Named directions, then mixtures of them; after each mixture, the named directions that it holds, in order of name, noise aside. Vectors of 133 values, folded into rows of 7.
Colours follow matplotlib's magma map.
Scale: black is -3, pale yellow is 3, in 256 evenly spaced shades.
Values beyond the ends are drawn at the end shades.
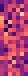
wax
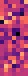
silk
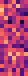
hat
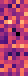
hat, silk.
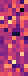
silk, wax.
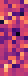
silk.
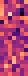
hat, silk.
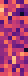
hat, silk.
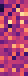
hat, wax.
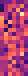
wax.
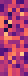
wax.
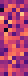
wax.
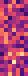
hat, wax.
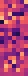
silk.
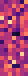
silk, wax.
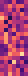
hat, wax.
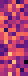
hat, wax.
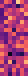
hat, wax.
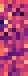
silk, wax.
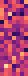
hat, silk.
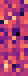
silk.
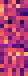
hat.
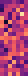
wax.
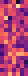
hat, wax.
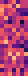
hat.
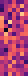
wax.
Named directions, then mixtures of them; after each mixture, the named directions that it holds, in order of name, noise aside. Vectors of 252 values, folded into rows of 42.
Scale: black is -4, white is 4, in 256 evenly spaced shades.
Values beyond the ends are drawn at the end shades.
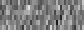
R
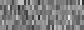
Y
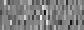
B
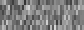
B, R, Y.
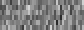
R.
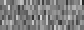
B, Y.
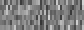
B, R, Y.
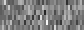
B, R, Y.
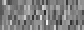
B, R.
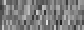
B, R.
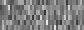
B, R, Y.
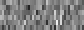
B, R.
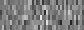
B.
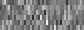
B, R, Y.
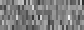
Y.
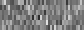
B, R, Y.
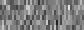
B, R, Y.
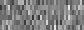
B, R, Y.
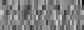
B, R, Y.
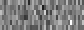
B, Y.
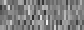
B, R, Y.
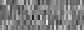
B, R, Y.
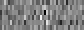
B.
